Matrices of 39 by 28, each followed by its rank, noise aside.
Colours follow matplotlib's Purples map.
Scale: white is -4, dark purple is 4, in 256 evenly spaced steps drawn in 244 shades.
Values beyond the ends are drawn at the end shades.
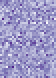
seven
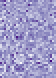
five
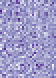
seven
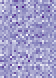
six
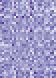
four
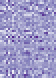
four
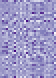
four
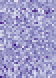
seven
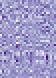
six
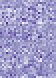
six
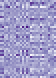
three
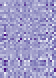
three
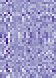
four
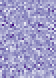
seven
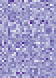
six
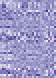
three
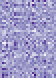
six
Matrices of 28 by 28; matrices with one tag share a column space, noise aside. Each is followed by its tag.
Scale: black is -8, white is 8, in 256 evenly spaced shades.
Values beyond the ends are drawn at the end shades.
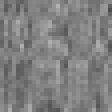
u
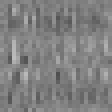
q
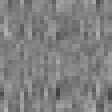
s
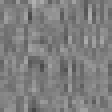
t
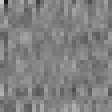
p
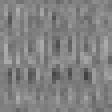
q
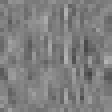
q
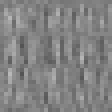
q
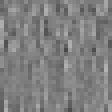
u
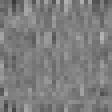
p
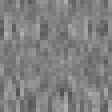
s
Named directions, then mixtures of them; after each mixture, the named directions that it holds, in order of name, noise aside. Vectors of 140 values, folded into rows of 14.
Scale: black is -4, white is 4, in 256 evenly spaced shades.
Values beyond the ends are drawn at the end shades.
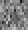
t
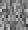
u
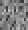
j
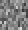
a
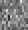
t, u.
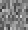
u.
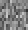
a, u.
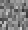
a.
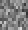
a.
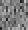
j, t.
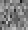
t.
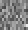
u.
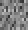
j.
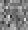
j, t.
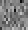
j, t.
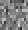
a, j.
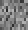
j.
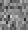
j, t.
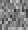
a, t.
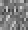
j.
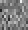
t, u.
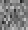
t.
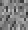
j.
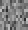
j, u.
